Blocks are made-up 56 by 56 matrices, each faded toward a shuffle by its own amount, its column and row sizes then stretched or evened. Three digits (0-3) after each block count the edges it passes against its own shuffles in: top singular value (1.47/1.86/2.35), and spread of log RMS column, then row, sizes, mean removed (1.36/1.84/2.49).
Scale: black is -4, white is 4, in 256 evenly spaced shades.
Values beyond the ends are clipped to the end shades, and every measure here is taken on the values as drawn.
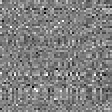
3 0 2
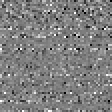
0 0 3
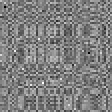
3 2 0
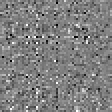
2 2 2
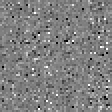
0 2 1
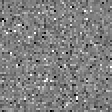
0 1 1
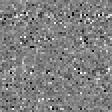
0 0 2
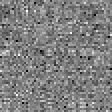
2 0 0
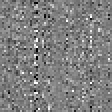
1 3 0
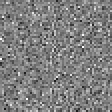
2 0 0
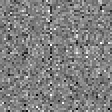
2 2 0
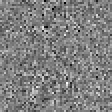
1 2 1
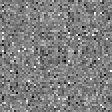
2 1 0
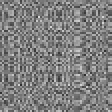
3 1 2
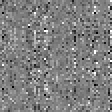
2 3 0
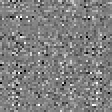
1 2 3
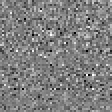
1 1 2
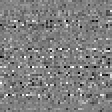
1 0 3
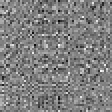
3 1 1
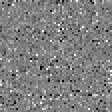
1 0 1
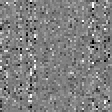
0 3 0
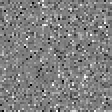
1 0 0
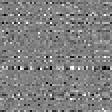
3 1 3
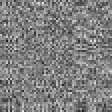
3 1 1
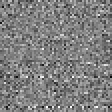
1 0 2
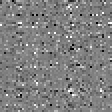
1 2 2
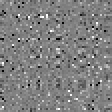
2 2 1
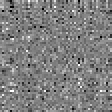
2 2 2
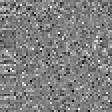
2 0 0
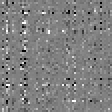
1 3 2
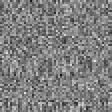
2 0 1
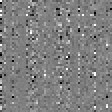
1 3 1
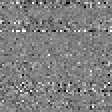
0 1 3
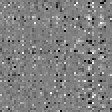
2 2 2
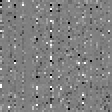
1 3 0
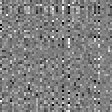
3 3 1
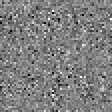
0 2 1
